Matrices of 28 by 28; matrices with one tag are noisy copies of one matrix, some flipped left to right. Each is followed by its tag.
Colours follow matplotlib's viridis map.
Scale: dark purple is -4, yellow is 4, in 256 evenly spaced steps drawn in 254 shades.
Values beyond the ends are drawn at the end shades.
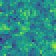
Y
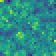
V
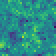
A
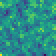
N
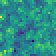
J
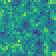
J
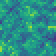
Y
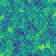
J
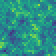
A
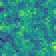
Y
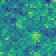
V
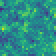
Y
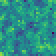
J
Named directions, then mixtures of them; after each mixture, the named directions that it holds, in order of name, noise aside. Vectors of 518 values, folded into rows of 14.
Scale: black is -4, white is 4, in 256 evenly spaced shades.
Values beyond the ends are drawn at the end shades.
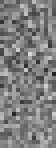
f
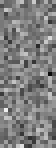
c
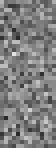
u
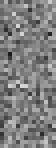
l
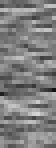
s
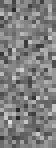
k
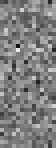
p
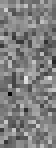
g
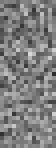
f, u.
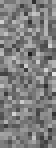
f.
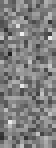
c, k, l.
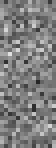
l, p.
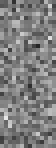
c, k.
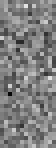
g, l.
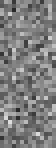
k.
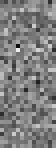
p.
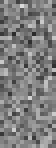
f, g, l.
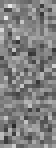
f, u.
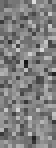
c, f, p.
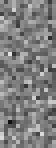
k, l, u.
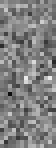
g.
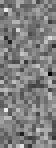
c.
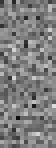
k, p, s.
